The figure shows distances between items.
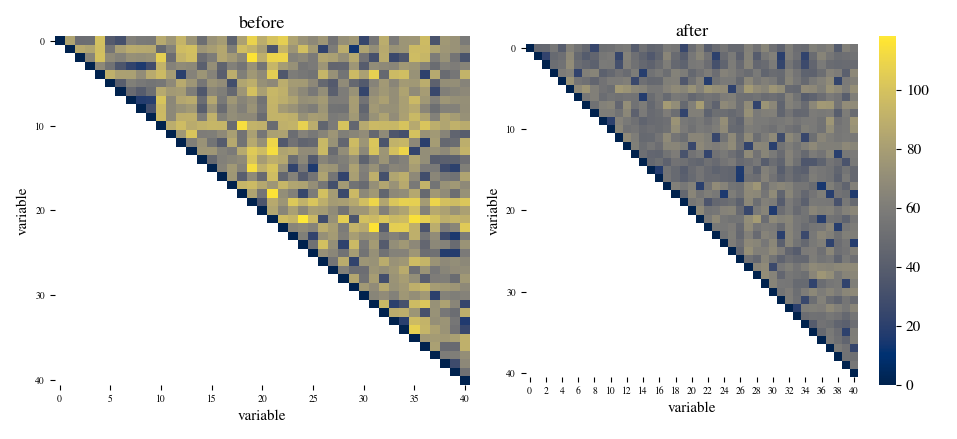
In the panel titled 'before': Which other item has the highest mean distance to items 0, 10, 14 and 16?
19
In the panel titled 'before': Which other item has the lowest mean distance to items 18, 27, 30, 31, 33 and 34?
40
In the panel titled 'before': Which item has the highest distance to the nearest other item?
10
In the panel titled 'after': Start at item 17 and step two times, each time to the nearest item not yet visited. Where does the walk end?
21
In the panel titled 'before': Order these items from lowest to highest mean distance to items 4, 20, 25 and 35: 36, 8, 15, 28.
36, 28, 15, 8
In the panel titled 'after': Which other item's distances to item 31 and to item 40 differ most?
23
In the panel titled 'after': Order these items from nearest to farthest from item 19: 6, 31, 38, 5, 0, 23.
0, 38, 31, 23, 6, 5
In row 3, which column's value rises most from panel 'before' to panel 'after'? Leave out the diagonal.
8
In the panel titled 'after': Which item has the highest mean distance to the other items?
5
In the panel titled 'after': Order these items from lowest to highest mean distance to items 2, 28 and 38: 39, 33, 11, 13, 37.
13, 11, 33, 39, 37
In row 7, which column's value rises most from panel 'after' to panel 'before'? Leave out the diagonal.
1
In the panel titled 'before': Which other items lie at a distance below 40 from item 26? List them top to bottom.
1, 21, 29
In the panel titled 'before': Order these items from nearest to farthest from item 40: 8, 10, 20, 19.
8, 20, 10, 19
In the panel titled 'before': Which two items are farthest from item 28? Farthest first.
21, 10
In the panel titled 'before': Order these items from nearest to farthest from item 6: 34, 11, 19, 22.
11, 34, 22, 19
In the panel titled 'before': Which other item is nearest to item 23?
39
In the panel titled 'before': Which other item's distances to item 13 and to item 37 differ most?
35
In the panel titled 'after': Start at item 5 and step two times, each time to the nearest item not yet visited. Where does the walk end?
33
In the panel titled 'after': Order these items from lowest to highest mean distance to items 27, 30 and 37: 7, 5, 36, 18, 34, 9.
18, 34, 36, 9, 7, 5
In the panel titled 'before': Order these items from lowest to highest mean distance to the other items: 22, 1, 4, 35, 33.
33, 4, 1, 22, 35
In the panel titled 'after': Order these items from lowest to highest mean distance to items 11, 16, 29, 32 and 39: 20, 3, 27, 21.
3, 21, 20, 27
